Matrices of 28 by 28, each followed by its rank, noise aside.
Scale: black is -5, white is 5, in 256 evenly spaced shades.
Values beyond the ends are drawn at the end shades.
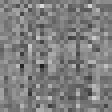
three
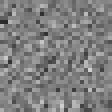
six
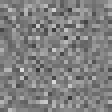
six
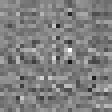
four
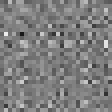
four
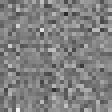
six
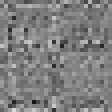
four
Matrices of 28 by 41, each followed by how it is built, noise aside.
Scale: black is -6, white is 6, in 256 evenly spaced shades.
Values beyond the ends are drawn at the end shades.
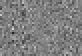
uneven columns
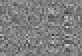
low rank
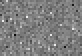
sparse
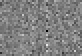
uneven columns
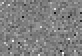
sparse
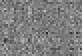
low rank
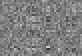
low rank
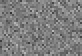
Toeplitz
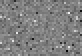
sparse
